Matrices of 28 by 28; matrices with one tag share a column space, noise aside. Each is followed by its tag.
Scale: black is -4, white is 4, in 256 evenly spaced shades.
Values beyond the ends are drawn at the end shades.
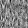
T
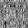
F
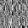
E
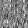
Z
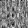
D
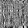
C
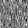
T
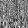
C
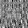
Z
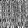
C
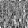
C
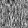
T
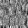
E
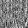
Z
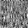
D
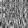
Z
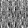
D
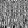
C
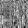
C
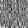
Z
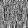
F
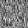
T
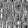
F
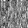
D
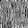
F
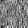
E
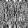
F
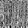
C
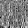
C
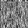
D
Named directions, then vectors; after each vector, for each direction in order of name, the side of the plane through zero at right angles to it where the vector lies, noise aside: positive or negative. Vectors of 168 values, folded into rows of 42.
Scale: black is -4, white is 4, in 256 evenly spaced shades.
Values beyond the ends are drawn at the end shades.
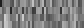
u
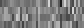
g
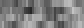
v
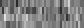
positive, positive, positive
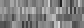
positive, negative, negative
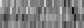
negative, negative, negative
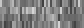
positive, negative, negative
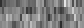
positive, positive, positive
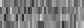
negative, negative, positive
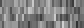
positive, positive, negative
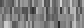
negative, positive, positive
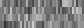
positive, negative, positive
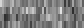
negative, negative, negative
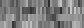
negative, positive, positive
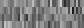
negative, positive, negative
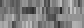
negative, positive, positive
